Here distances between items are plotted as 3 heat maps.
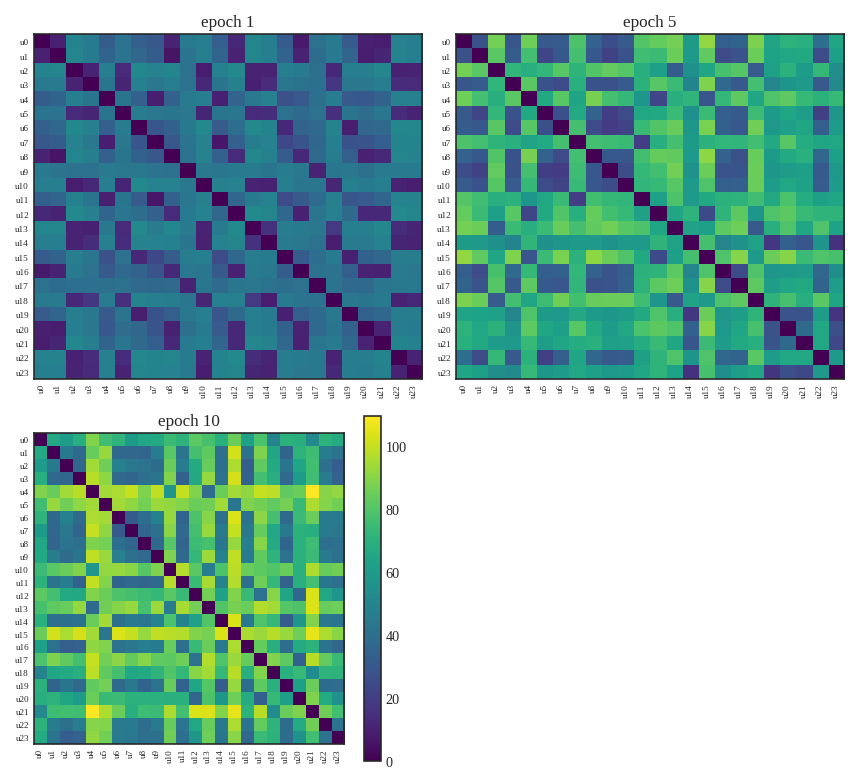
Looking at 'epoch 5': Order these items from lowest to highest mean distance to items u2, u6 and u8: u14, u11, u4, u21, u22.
u22, u14, u21, u11, u4
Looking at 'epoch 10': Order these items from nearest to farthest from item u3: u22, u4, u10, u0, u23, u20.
u23, u22, u20, u0, u10, u4
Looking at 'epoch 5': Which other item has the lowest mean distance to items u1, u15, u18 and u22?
u5
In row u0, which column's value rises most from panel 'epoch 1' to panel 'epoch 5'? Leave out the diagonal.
u12
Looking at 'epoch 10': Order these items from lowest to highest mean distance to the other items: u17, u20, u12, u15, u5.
u20, u12, u17, u5, u15
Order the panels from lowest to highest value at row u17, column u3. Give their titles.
epoch 5, epoch 1, epoch 10
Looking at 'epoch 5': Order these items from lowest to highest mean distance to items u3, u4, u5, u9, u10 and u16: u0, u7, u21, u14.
u0, u14, u21, u7
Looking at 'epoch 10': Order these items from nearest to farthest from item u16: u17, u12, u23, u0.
u23, u0, u12, u17
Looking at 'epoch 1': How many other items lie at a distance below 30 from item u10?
8
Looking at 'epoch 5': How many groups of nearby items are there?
5
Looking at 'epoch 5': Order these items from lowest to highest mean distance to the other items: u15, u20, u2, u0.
u0, u20, u2, u15
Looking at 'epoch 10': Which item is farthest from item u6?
u15
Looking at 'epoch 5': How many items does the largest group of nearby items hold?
11
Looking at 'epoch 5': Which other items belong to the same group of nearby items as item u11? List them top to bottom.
u7
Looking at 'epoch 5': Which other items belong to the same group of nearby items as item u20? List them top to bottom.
u14, u19, u21, u23
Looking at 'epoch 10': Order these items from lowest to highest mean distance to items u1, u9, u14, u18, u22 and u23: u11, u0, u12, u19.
u19, u11, u0, u12
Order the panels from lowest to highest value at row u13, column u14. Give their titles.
epoch 1, epoch 5, epoch 10
